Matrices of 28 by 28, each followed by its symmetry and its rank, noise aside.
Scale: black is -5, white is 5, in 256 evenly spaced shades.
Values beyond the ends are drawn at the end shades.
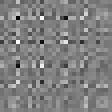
symmetric, rank two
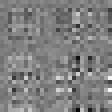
antisymmetric, rank two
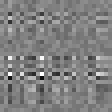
no symmetry, rank one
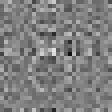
no symmetry, rank two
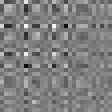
symmetric, rank one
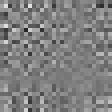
no symmetry, rank two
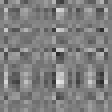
no symmetry, rank one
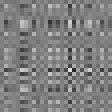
symmetric, rank one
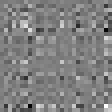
symmetric, rank two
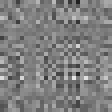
antisymmetric, rank two
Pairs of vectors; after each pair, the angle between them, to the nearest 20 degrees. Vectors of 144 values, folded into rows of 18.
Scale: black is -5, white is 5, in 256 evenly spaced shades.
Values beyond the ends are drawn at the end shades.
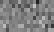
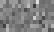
140 degrees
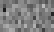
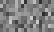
80 degrees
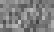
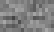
120 degrees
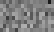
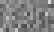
160 degrees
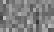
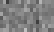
40 degrees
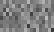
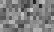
80 degrees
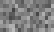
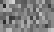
60 degrees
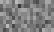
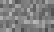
100 degrees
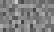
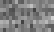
40 degrees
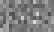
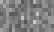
40 degrees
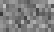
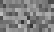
140 degrees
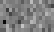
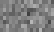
60 degrees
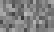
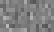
80 degrees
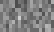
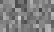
20 degrees
